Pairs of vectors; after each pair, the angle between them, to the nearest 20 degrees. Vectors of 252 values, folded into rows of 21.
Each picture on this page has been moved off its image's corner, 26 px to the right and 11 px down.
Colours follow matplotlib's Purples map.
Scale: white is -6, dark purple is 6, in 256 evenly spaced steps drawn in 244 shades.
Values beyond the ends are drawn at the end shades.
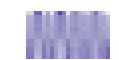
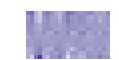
120 degrees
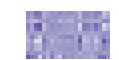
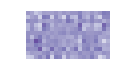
140 degrees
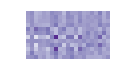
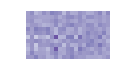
20 degrees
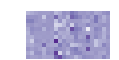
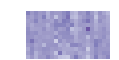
140 degrees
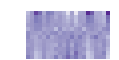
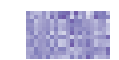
120 degrees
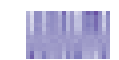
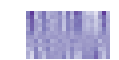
160 degrees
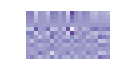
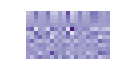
160 degrees
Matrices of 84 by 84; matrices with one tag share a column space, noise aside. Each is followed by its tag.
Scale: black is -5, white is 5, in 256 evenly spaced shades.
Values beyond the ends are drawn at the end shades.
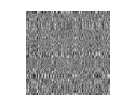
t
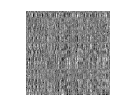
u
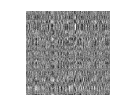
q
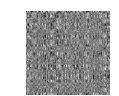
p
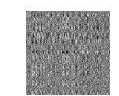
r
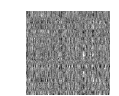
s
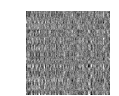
s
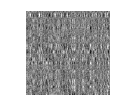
u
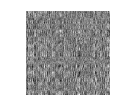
s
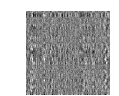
u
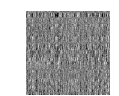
u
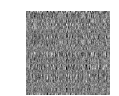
p
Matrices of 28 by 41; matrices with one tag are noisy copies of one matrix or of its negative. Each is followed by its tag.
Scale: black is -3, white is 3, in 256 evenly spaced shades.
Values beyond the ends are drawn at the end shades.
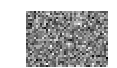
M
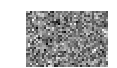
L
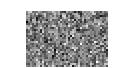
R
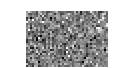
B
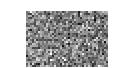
M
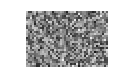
R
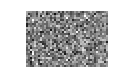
B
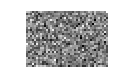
M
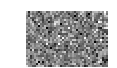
L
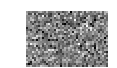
M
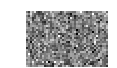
L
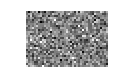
B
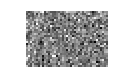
R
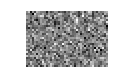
L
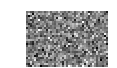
M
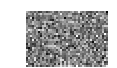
M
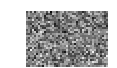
L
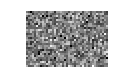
M
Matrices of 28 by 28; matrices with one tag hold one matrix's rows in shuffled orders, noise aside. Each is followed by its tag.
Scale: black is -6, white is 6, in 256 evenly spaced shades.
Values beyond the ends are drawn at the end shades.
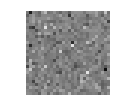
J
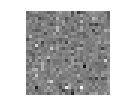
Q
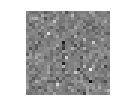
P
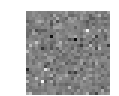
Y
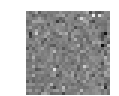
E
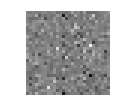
P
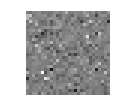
Y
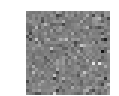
E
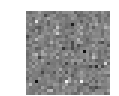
Q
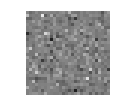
Y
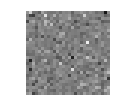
J
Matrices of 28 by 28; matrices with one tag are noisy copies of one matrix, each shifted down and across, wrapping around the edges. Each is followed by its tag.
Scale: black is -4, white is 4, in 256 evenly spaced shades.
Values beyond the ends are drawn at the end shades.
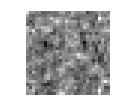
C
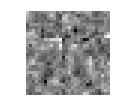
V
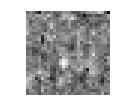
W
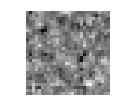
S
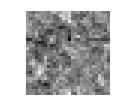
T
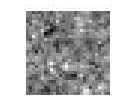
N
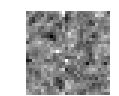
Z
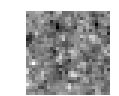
C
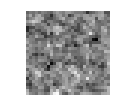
S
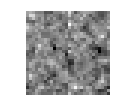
C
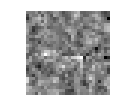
V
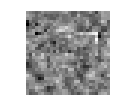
V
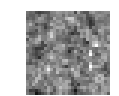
C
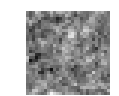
N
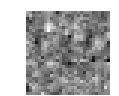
W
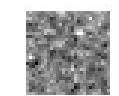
S
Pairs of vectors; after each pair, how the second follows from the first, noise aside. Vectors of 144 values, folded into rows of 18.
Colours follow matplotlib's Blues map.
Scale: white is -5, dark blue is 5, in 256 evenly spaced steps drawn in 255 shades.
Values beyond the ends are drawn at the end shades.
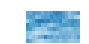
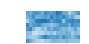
copied.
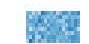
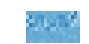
wrapped around, partly zeroed.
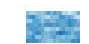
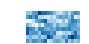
wrapped around, scaled up.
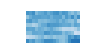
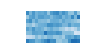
copied.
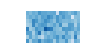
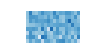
shuffled.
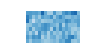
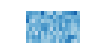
copied.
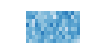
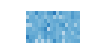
wrapped around, partly zeroed.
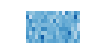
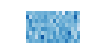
copied.
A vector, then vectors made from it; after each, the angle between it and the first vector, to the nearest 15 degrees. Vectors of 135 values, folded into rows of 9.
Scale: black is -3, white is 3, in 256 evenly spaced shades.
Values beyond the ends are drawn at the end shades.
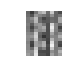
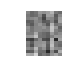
45 degrees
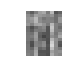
30 degrees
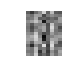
30 degrees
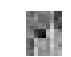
60 degrees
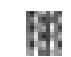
15 degrees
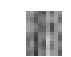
135 degrees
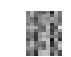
150 degrees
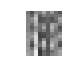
30 degrees
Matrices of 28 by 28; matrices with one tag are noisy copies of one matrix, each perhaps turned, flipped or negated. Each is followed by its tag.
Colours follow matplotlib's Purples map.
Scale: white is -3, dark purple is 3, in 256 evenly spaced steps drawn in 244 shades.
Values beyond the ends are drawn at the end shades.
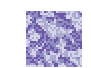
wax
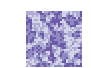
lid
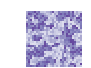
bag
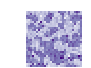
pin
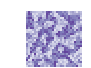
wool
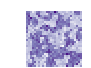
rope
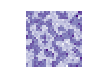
wool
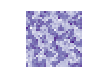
wool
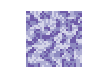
wool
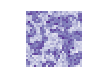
rope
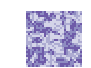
bag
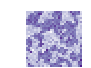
rope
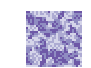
lid
